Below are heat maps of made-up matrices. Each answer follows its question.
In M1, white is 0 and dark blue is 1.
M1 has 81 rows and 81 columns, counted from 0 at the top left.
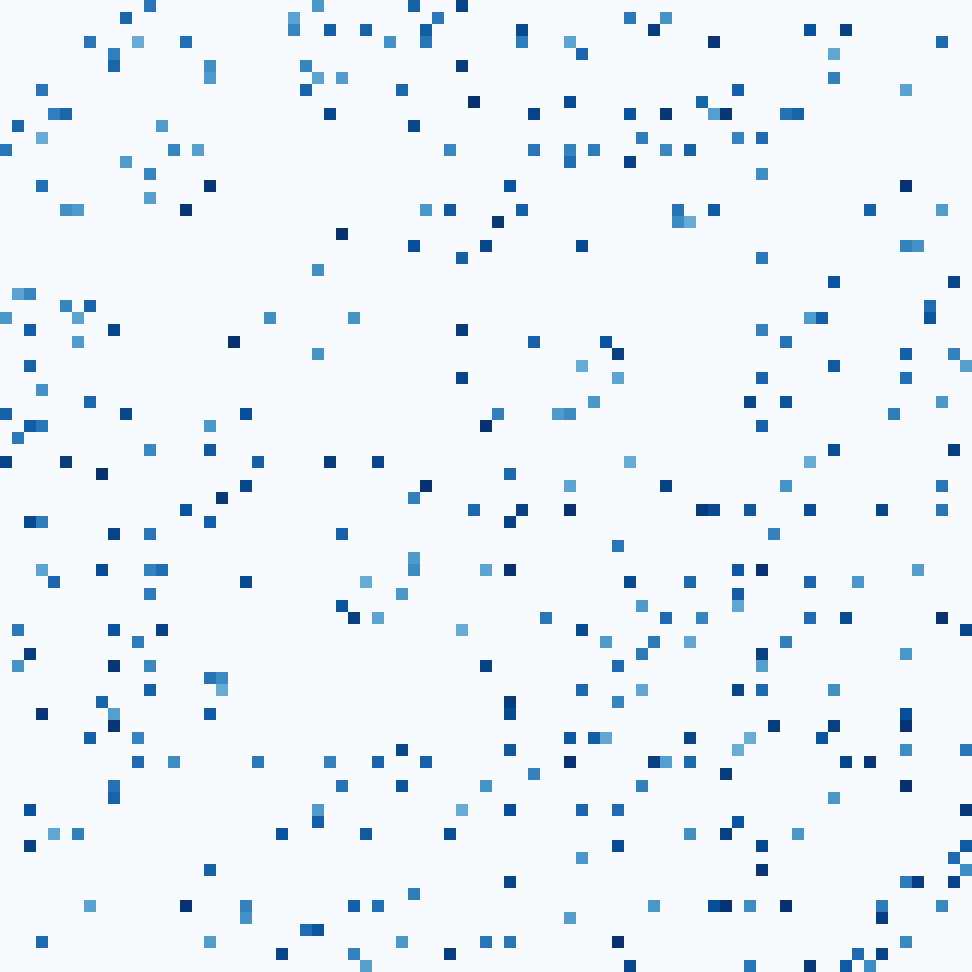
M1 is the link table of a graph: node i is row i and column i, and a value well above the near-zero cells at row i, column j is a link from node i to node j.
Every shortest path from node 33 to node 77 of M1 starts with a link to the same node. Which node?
node 7
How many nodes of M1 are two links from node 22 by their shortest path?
6
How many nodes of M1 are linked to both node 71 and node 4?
1
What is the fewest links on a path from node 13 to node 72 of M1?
3
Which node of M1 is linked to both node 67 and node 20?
node 48
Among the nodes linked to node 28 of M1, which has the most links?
node 65
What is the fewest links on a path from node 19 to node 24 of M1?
6
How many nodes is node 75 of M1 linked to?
12
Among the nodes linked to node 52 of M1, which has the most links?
node 9
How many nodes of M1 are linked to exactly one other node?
8
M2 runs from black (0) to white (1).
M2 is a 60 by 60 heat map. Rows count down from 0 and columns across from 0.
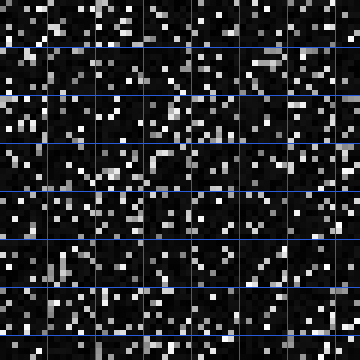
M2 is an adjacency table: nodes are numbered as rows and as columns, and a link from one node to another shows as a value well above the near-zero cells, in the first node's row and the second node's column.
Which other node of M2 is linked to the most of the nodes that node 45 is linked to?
node 31
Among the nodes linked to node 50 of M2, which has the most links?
node 55
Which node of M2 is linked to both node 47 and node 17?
node 49
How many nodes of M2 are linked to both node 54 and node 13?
6
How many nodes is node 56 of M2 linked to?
5
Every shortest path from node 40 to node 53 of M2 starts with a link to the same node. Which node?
node 23
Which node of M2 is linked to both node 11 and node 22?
node 34
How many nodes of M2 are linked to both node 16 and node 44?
6
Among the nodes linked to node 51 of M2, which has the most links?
node 8
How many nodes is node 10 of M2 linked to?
11
